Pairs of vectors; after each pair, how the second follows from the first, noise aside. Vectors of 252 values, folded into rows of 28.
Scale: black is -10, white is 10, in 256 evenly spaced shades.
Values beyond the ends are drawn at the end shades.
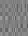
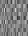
wrapped around, scaled up.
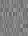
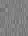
reversed, shrunk.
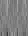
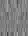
sign-scrambled.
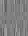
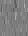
wrapped around, negated, partly zeroed.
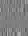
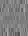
sign-scrambled.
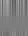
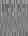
sign-scrambled.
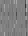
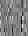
wrapped around, scaled up.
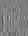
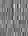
wrapped around, scaled up.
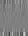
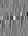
wrapped around, scaled up.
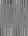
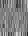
reversed, negated, scaled up.
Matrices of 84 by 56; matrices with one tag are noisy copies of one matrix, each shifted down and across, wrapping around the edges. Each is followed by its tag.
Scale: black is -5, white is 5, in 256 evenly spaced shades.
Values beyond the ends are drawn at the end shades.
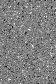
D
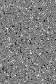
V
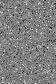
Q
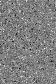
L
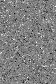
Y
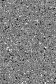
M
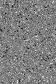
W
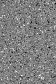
M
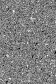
D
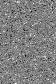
M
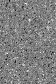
D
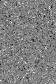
W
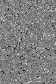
W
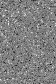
L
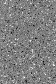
V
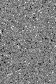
W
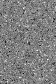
Y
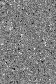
Q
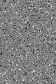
Y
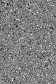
W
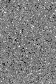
W
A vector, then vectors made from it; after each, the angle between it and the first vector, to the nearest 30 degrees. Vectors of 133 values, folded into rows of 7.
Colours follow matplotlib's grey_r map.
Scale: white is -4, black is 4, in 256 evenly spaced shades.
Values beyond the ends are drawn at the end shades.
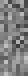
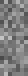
60 degrees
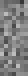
120 degrees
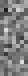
120 degrees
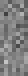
30 degrees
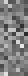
60 degrees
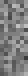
150 degrees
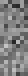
30 degrees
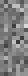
150 degrees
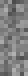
120 degrees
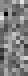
60 degrees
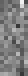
60 degrees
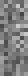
150 degrees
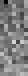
120 degrees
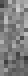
120 degrees
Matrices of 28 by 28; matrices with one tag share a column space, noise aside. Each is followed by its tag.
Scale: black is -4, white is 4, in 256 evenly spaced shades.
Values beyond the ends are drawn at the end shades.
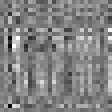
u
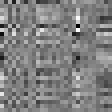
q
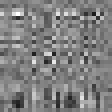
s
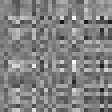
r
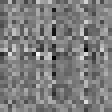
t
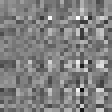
r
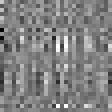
u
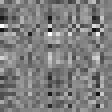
q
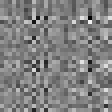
r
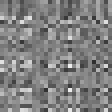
r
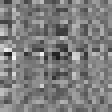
t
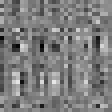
u
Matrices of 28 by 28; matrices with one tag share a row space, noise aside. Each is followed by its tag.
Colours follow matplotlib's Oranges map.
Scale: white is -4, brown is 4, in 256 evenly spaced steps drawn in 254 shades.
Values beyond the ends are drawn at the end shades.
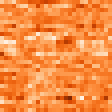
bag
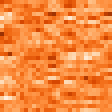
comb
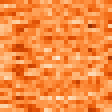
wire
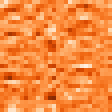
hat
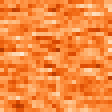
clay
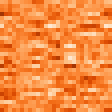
comb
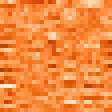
comb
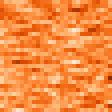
clay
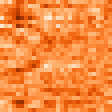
wire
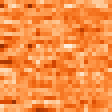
bag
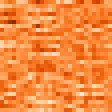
bag
